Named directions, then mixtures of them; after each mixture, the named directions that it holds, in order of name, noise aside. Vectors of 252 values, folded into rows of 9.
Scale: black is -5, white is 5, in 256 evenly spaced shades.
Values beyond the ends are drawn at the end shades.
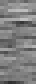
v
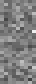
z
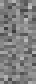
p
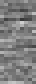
v, z.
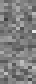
z.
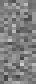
p, z.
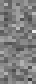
z.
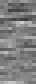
v.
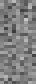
p.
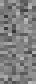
p.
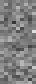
z.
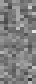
p, z.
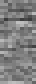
v, z.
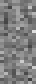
p, z.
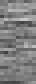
v.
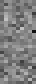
z.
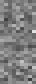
z.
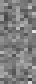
p, z.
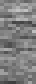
v, z.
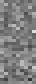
z.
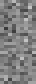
p.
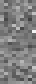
z.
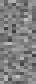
p, z.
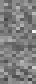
z.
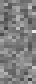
p, z.
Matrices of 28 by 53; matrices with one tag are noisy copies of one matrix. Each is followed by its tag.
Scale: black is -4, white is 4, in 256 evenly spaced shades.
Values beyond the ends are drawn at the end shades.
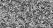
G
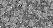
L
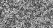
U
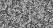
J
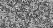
G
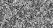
U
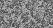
J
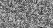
G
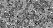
L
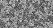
L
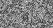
J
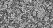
J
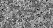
U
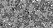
L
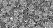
L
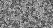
J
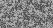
L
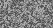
J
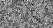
J
